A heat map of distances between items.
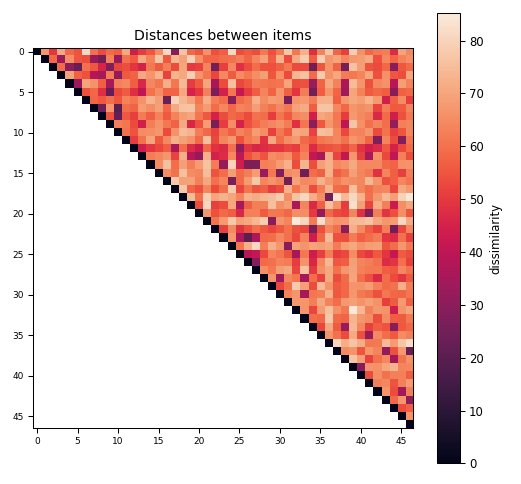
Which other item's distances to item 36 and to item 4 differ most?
18
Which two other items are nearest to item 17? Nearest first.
0, 12
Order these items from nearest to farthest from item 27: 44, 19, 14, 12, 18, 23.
14, 23, 12, 44, 19, 18
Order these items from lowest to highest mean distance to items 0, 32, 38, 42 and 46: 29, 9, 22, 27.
22, 9, 27, 29
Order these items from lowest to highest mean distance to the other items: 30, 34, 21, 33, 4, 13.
34, 13, 4, 30, 33, 21
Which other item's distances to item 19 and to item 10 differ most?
7
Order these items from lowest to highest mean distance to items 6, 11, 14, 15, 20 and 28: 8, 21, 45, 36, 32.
45, 8, 32, 36, 21
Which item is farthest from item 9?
39
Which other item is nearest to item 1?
8
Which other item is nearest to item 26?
23
